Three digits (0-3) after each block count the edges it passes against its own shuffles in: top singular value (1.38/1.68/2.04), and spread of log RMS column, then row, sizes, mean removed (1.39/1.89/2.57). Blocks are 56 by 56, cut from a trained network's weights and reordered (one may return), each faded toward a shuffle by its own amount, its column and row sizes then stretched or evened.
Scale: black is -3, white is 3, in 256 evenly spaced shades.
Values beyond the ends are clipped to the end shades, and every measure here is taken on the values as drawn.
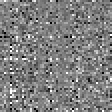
1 3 2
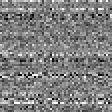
3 1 3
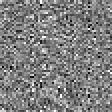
2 1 0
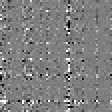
1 3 2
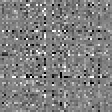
1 3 3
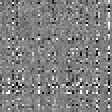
3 3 3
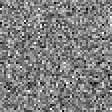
0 1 1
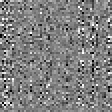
1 3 2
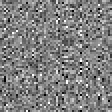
2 3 0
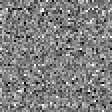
0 1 2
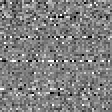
1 0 3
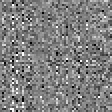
1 3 0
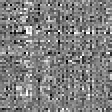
2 2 3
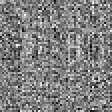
2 1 0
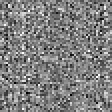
2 1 1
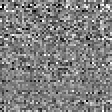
0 0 3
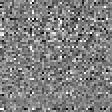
1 1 3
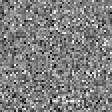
1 0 2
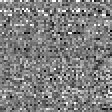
1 1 3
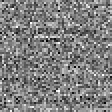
1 1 0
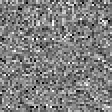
2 0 1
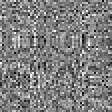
3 2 2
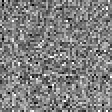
1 0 1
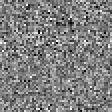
0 0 2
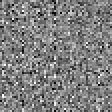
0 2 1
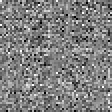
1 2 0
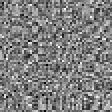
3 0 0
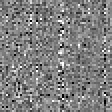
0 3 1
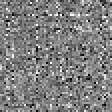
1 2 2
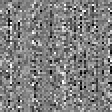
1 3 1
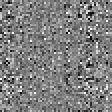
0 3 1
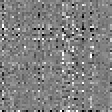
2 3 2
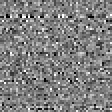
2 0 3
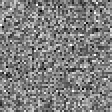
1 0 0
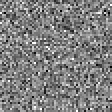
1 0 0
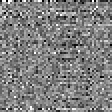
3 0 2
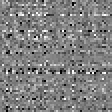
1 2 3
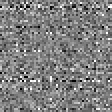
2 1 3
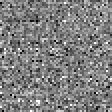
1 1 1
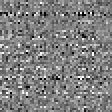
2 2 3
